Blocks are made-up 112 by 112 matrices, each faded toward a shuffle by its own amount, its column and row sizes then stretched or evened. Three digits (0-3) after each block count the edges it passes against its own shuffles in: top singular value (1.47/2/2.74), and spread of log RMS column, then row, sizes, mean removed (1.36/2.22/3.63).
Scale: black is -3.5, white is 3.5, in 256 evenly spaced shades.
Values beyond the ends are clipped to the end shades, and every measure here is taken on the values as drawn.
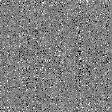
0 2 1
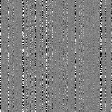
3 3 0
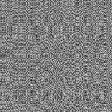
3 2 0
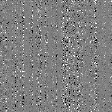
0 3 1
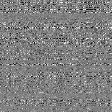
2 0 3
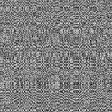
3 1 2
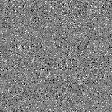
2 0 1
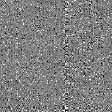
2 2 1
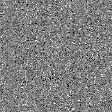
0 2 0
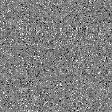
1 1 1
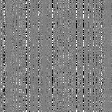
3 3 1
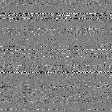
2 0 3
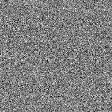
1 0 1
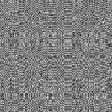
3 0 0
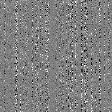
1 3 0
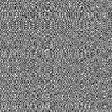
3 1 1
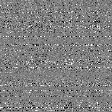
0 1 3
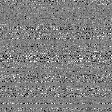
1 0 3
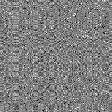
3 0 0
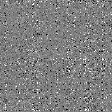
0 2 2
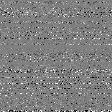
0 0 3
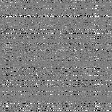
2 1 3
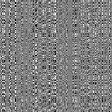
3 3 1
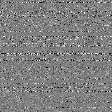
1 0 3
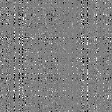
2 3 2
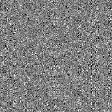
2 2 0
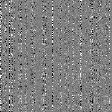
2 3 1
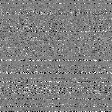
0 1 3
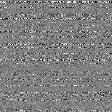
2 0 3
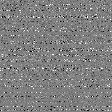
0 0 3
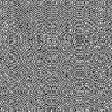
3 0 0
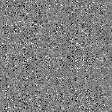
0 2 2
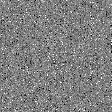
0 1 0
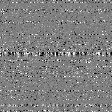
2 0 3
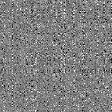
2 2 1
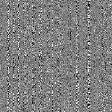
2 3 0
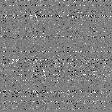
0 2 3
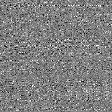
2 0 2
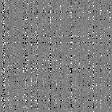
2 3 2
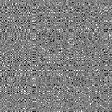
3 1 2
